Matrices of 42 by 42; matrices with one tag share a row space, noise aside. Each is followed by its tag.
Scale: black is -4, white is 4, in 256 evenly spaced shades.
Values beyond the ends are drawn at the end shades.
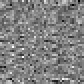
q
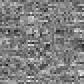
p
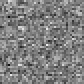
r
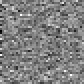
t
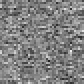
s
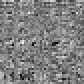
q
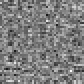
s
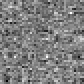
s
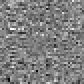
r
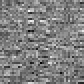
p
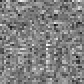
r
